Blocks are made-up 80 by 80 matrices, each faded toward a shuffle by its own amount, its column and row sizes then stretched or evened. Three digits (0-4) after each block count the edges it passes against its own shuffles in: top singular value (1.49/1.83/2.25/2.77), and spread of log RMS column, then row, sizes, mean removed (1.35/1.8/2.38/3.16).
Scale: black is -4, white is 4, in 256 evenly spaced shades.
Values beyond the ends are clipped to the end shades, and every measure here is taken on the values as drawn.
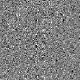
2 3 0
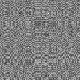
4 0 2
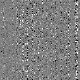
1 4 0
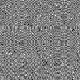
4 1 0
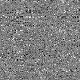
2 0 2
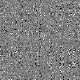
0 3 2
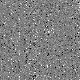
0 2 0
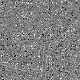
1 1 2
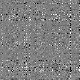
1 3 3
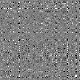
3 3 3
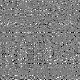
3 0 3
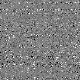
0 2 3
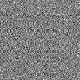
3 0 1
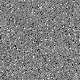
1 1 0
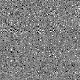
2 1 2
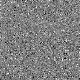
0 1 2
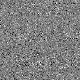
1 0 2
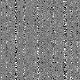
2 4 1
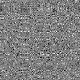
3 0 2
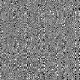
3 3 1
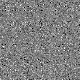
0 1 2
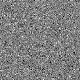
1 0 1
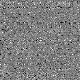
1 0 2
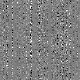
0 4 1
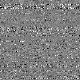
1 1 4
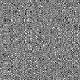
3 1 0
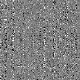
2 3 1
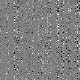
1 4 1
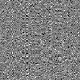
3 2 1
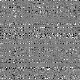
2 2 4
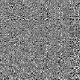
2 3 2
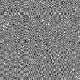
4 1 0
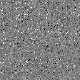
0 1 2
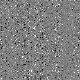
0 3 1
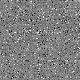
1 0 1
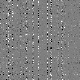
1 4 1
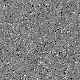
0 0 1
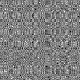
4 0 1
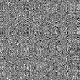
3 2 0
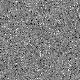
1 1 0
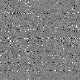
1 2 3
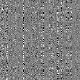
3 4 1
